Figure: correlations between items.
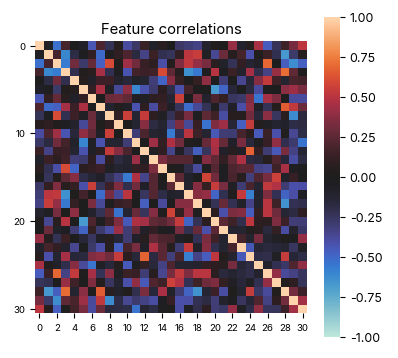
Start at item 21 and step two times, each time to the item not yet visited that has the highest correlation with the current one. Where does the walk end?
24
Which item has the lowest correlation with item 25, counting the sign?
6
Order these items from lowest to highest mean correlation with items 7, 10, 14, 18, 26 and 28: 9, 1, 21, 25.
25, 21, 1, 9
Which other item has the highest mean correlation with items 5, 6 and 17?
10
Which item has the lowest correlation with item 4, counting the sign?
14
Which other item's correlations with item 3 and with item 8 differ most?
2
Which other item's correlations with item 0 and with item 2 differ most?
26
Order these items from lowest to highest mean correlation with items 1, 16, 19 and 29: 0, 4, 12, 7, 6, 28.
12, 28, 7, 0, 6, 4
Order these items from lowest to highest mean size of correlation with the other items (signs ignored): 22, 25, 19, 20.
22, 25, 19, 20
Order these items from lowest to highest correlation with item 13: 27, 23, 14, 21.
21, 27, 14, 23
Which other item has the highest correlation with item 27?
15
